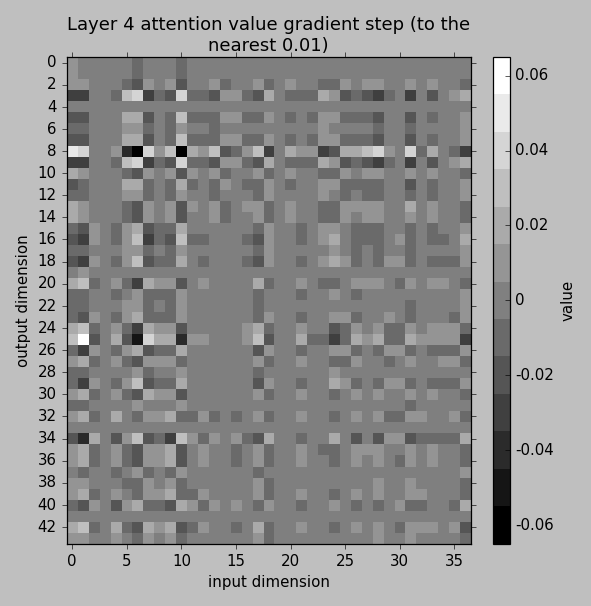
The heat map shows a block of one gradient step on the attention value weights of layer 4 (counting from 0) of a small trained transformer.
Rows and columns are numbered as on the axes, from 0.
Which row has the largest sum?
8
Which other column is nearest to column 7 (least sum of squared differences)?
17
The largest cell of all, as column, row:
1, 25
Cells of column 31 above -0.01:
26
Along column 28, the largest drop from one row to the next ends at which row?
9
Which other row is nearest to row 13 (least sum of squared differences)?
10
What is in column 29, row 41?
0
